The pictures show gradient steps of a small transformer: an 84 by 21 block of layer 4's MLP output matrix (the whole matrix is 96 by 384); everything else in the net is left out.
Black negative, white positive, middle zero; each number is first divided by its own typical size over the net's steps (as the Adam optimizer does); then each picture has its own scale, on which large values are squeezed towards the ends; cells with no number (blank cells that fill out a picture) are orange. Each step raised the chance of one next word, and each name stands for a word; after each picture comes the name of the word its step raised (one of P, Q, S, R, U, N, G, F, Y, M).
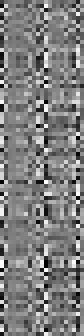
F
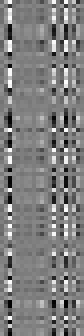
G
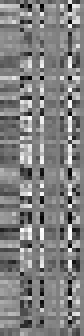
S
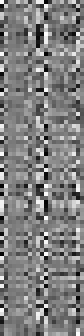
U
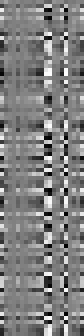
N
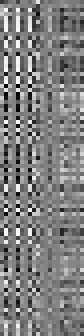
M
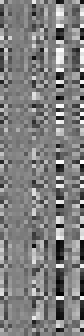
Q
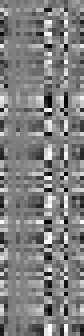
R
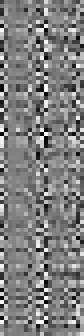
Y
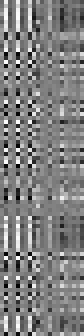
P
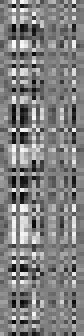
G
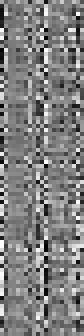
Q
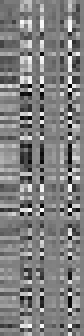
M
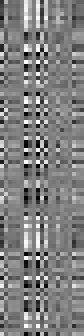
P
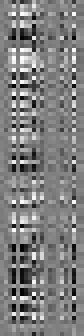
Q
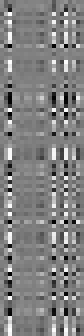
R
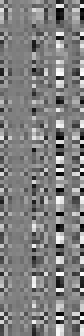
N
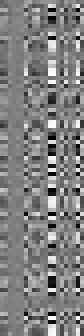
N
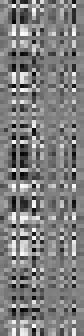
U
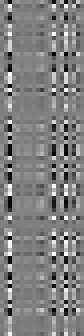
U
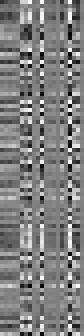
P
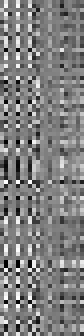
F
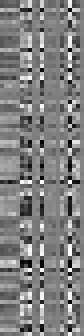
F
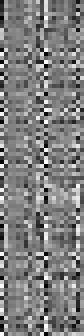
P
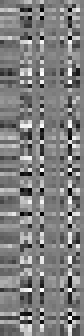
N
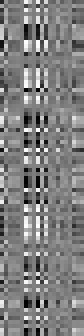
G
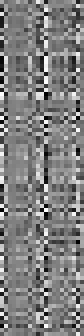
M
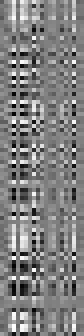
P
